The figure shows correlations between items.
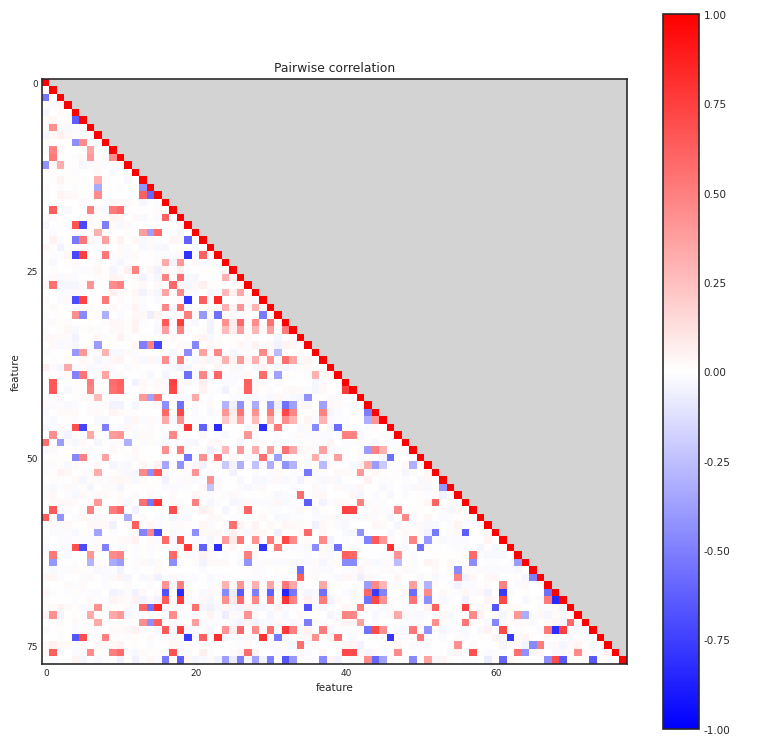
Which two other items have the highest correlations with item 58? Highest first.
0, 48
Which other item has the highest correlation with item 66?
34
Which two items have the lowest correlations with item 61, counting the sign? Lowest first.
68, 77
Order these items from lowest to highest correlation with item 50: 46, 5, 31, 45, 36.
46, 31, 45, 36, 5
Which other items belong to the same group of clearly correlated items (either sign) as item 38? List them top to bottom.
3
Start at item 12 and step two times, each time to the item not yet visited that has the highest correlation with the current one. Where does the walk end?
25
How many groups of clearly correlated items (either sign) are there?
9
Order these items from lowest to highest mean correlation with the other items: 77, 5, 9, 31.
77, 31, 5, 9
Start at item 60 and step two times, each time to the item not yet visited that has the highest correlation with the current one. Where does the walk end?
14
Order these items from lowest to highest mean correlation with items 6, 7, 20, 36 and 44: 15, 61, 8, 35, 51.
35, 51, 8, 61, 15
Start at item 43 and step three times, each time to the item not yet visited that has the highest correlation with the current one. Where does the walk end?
51
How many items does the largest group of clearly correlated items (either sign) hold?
20
